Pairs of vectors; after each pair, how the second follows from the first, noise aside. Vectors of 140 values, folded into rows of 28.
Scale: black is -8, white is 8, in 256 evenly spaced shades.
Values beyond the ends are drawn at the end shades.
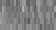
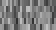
reversed, negated, scaled up.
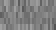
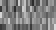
negated, scaled up.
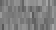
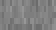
reversed, negated, shrunk.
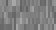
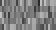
reversed, negated, scaled up.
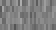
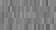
reversed, negated, shrunk.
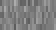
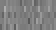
partly zeroed.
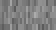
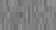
reversed, negated, shrunk.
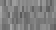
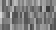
scaled up.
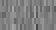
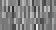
negated, scaled up.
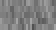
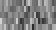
scaled up.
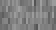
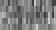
negated, scaled up.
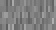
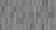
reversed, negated, shrunk.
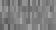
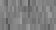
partly zeroed.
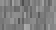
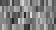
negated, scaled up.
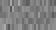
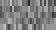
scaled up.
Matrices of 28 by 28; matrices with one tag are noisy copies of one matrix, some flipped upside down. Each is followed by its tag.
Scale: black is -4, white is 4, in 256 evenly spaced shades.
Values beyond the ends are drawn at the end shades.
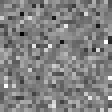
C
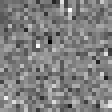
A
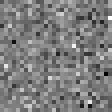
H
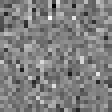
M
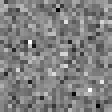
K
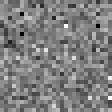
C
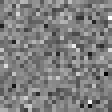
H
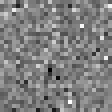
A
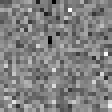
A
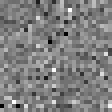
A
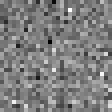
A
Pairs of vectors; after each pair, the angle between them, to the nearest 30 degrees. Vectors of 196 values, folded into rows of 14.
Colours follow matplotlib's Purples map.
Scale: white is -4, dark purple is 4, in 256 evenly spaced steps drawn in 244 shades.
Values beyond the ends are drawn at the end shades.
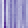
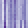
30 degrees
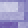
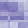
150 degrees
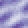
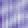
30 degrees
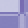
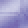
60 degrees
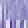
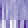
150 degrees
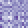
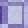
90 degrees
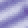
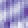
30 degrees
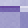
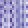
90 degrees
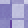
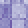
30 degrees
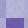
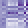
120 degrees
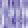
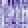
30 degrees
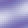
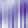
120 degrees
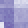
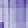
150 degrees
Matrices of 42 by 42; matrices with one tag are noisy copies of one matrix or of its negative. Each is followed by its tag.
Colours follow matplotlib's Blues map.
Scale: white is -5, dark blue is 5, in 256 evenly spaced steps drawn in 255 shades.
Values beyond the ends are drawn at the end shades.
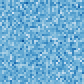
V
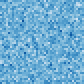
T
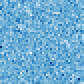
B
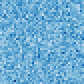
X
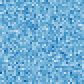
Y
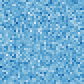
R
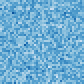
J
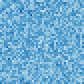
B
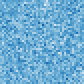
V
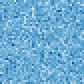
Y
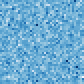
T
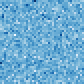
X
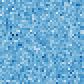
T
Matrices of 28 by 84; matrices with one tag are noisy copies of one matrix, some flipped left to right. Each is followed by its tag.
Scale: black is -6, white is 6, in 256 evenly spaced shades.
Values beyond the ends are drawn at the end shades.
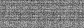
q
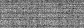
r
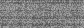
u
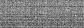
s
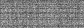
r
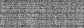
r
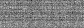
q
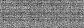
q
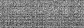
s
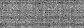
u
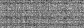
u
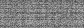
r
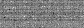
q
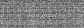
r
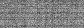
r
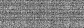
q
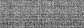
s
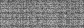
r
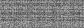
q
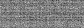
q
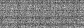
u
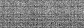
s
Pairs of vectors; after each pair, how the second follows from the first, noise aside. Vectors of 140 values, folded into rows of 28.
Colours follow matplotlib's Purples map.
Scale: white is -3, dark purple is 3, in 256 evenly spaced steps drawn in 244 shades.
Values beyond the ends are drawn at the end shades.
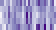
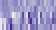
wrapped around, negated, partly zeroed.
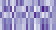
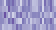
reversed, shrunk.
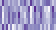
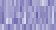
reversed, shrunk.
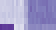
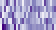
sign-scrambled.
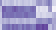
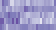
reversed, negated, shrunk.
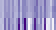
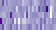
wrapped around, partly zeroed.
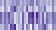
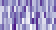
sign-scrambled.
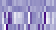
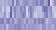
reversed, shrunk.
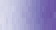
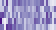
sign-scrambled.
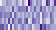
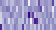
wrapped around, partly zeroed.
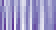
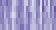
reversed, shrunk.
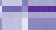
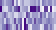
sign-scrambled.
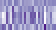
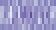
reversed, shrunk.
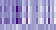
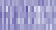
reversed, negated, shrunk.
